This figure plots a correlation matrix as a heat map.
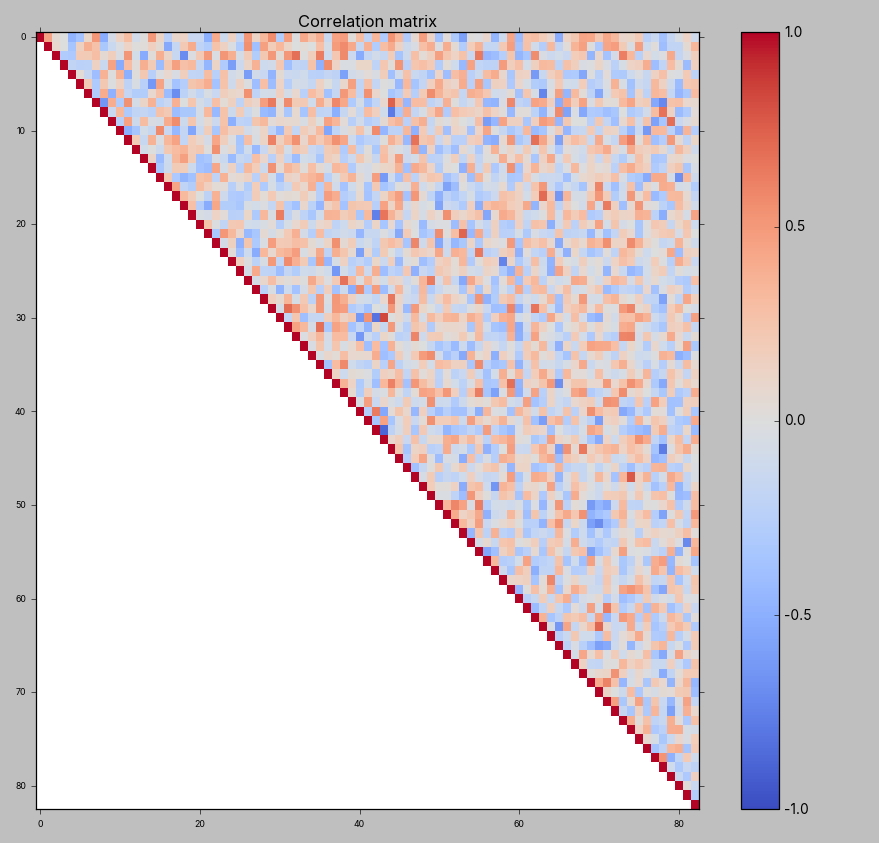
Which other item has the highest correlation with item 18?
71
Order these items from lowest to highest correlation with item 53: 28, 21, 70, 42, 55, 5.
42, 70, 28, 55, 5, 21
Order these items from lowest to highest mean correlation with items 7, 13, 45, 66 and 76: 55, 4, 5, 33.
5, 4, 55, 33
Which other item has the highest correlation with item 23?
55
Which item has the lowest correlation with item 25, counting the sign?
37
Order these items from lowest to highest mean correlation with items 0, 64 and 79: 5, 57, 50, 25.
57, 25, 5, 50
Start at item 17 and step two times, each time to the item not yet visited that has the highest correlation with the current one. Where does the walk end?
70
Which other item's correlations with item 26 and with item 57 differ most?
38
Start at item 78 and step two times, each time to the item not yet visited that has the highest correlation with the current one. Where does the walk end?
65
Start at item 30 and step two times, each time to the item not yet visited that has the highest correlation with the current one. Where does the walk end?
19
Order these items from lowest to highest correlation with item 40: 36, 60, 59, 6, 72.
59, 6, 36, 72, 60
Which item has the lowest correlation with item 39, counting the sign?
27
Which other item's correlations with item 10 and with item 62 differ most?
11
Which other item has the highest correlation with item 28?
44
